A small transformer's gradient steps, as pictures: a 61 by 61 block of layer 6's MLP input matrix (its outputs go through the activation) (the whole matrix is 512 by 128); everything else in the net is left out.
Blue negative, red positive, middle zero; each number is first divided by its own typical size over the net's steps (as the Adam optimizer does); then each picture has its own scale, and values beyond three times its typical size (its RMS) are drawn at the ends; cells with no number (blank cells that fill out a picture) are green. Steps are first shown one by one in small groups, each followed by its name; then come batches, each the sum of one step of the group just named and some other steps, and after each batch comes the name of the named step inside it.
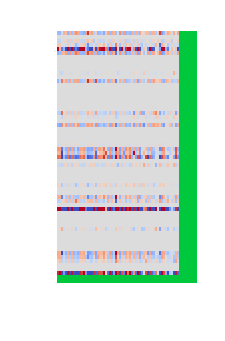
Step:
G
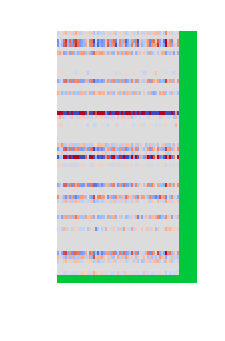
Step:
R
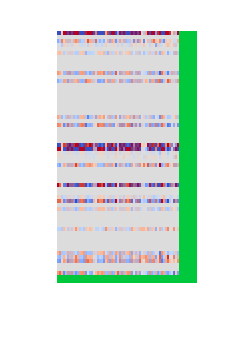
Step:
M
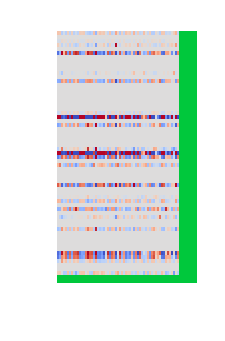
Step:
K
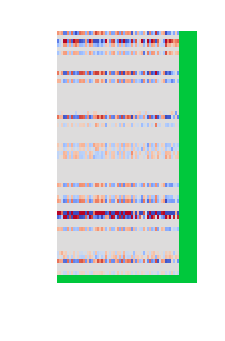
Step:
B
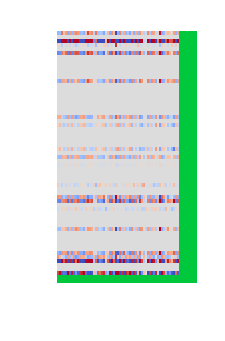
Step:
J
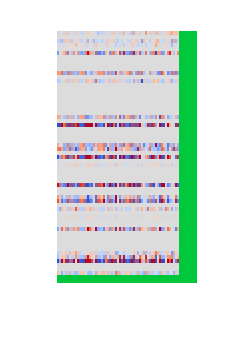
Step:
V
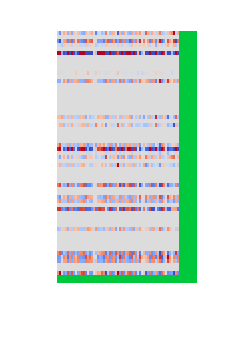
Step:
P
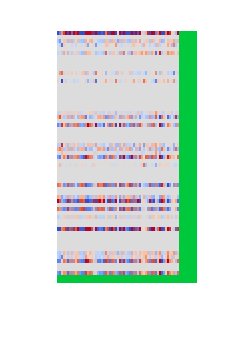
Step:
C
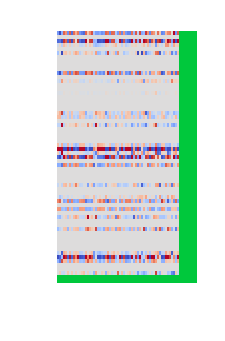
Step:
P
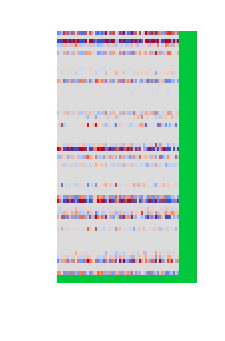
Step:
V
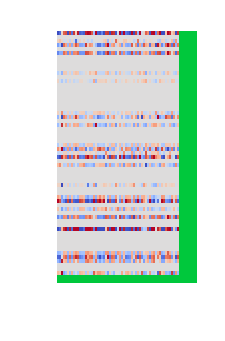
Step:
C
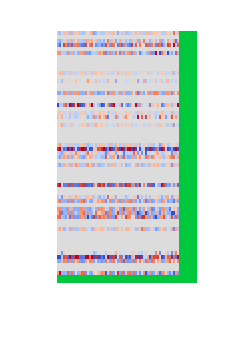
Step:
P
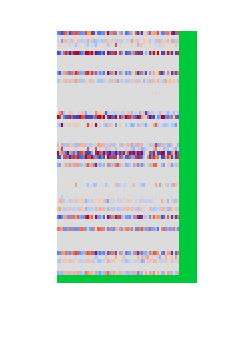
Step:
K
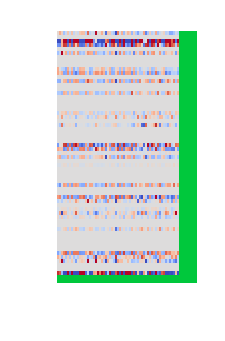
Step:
J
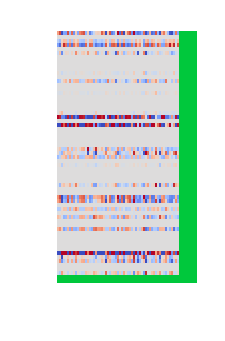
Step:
K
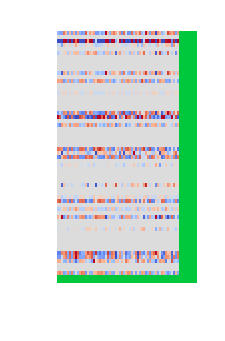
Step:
K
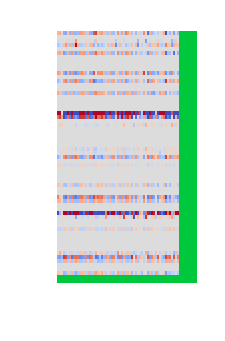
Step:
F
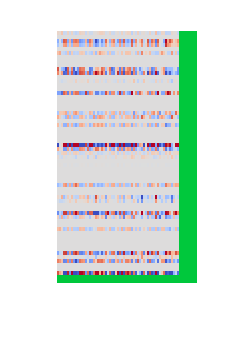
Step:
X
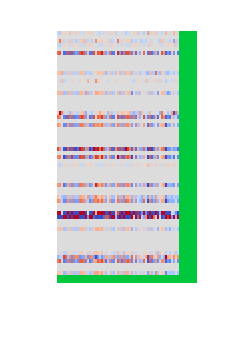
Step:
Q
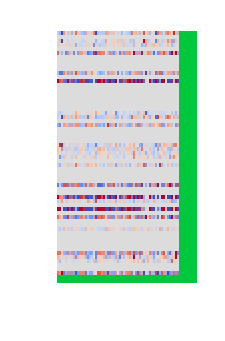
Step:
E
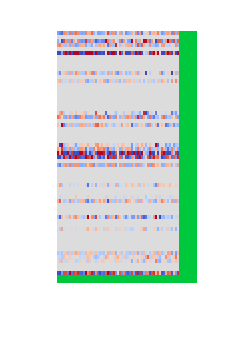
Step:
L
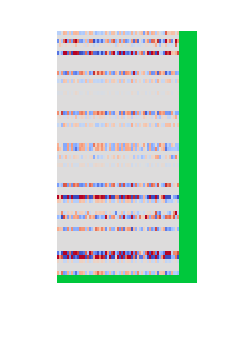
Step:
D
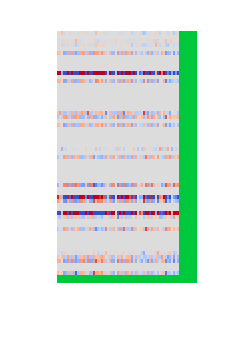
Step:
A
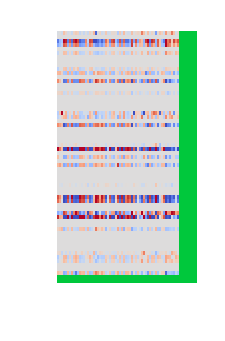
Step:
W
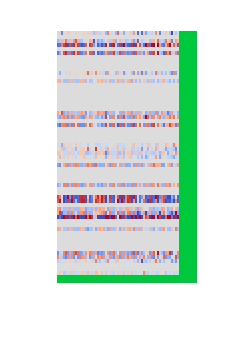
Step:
D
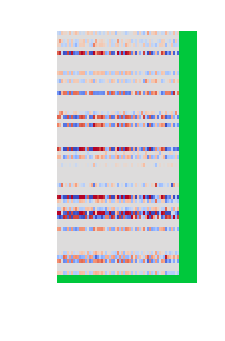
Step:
Q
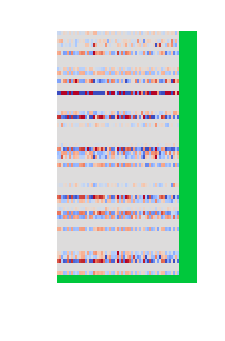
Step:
Q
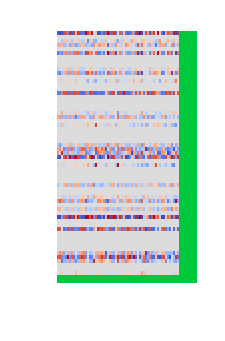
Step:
L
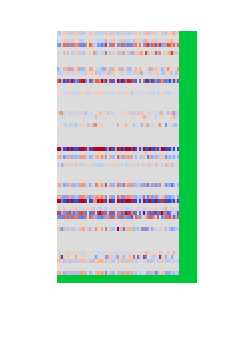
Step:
Q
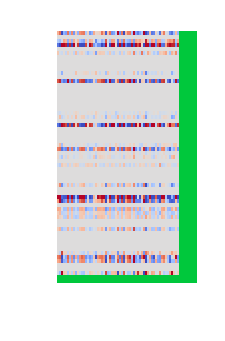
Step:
E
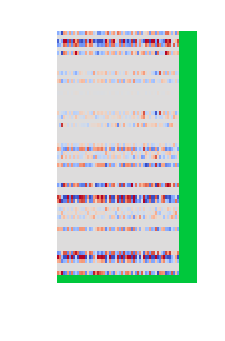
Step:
D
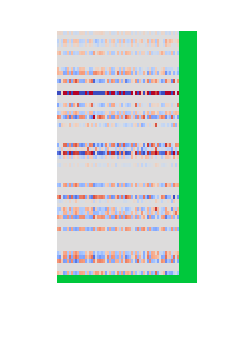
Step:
X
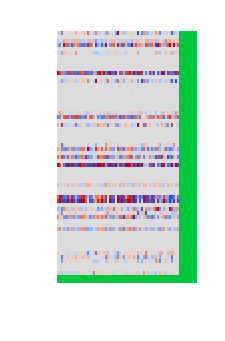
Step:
W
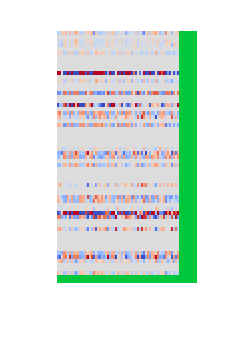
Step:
A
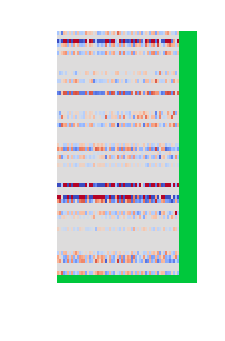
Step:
D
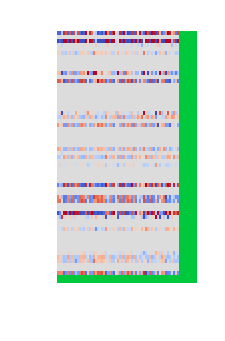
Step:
A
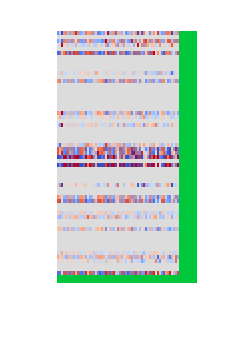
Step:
L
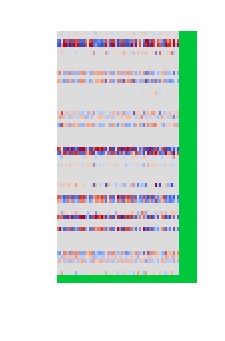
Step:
W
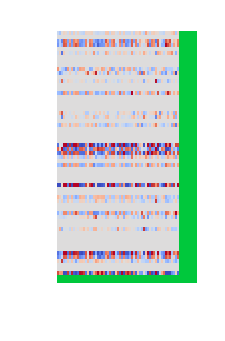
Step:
X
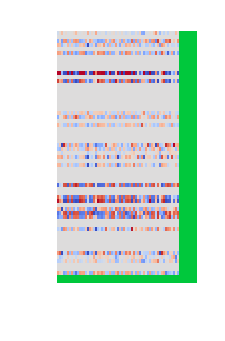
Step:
A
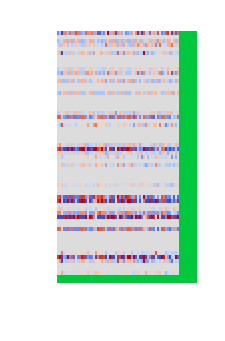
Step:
Q
